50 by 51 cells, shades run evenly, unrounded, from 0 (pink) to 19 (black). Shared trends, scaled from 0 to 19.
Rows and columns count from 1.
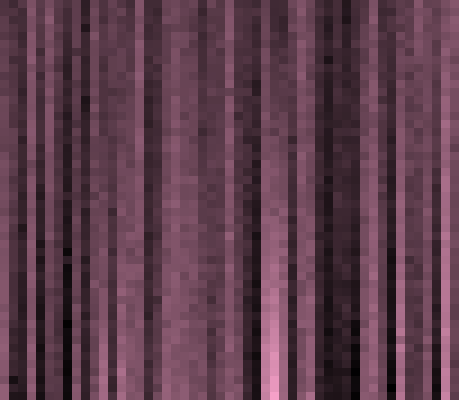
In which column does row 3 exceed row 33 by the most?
31
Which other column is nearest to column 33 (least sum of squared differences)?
49
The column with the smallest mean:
50
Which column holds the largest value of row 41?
8
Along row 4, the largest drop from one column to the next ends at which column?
11
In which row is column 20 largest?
4
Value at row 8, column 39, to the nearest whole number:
15
